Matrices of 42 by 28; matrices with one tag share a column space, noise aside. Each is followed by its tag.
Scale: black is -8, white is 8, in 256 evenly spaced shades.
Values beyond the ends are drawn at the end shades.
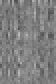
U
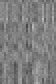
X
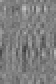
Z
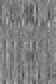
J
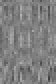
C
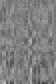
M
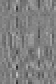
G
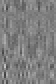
G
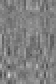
G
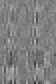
M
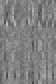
J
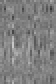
Z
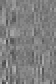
M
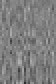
M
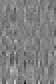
M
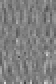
M
